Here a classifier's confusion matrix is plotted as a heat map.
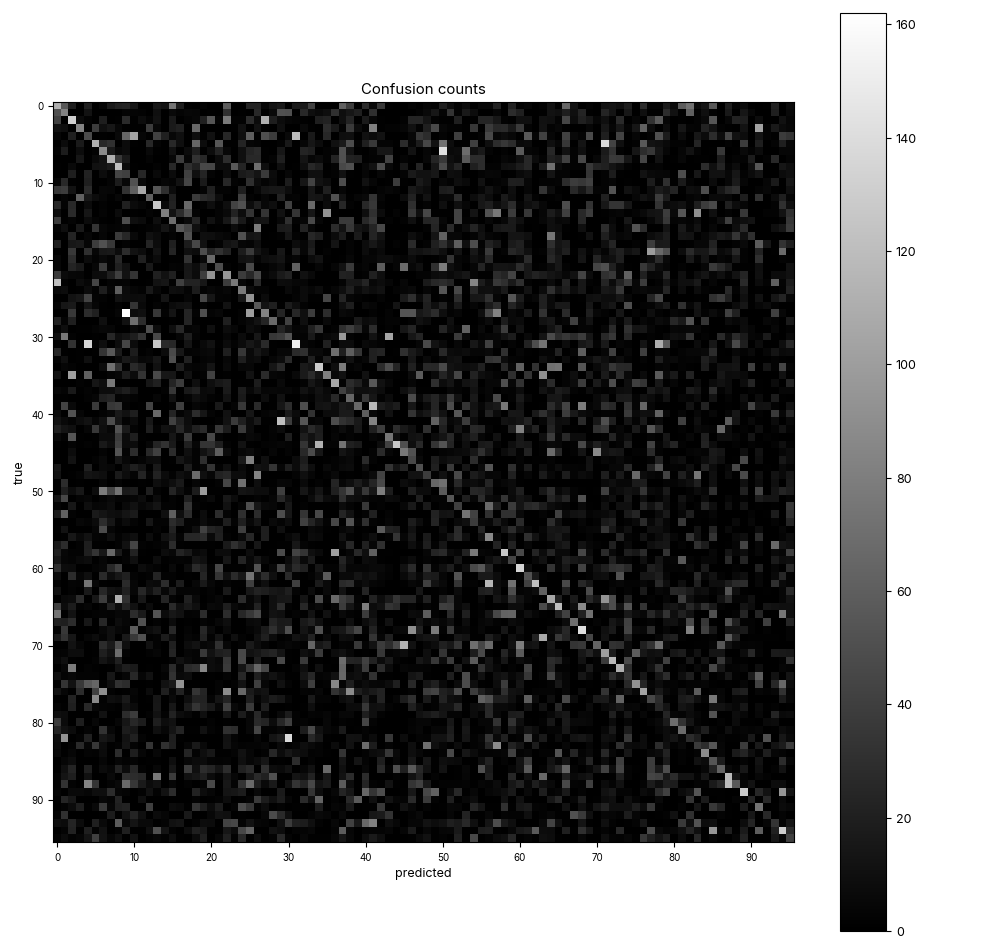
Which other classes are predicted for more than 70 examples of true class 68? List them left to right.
46, 49, 82
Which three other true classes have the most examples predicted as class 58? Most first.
39, 66, 36
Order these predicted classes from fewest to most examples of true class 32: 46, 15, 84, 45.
84, 46, 45, 15
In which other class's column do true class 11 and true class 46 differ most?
25
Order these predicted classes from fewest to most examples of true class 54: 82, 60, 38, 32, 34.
82, 34, 60, 32, 38
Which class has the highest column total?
37
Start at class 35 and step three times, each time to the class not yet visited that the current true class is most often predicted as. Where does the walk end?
9
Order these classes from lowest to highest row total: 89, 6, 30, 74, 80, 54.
80, 54, 74, 6, 89, 30
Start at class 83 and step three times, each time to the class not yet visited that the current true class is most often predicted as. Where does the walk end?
41
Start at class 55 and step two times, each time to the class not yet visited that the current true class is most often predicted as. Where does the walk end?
60
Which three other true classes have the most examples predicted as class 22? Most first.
76, 2, 0
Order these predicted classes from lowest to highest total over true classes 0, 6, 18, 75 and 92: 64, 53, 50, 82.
64, 82, 53, 50
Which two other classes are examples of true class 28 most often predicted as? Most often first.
10, 82
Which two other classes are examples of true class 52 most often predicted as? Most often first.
56, 25
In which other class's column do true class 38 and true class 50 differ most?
19
